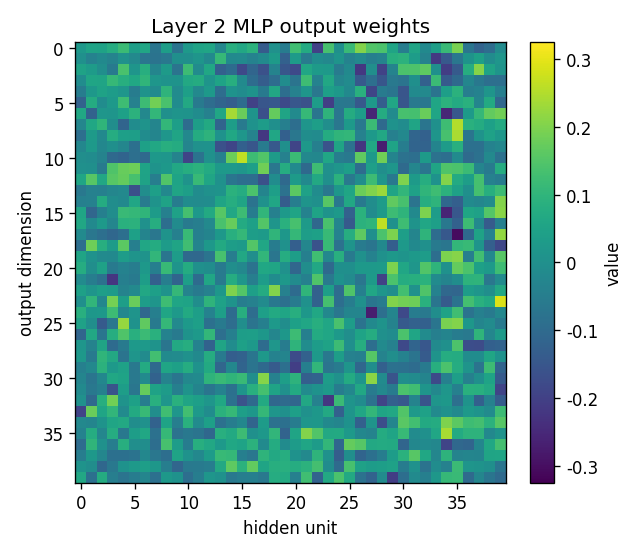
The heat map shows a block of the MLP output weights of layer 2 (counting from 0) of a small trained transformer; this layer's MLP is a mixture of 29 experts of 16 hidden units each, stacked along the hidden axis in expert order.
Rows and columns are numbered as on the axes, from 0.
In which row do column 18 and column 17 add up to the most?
22
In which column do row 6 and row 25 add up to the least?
27
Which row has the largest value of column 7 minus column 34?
6
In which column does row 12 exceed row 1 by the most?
34
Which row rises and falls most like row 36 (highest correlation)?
17
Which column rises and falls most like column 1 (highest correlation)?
8
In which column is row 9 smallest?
28
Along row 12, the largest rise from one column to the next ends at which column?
30
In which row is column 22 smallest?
0
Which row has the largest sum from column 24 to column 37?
13
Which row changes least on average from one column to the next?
1
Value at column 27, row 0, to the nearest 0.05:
0.15
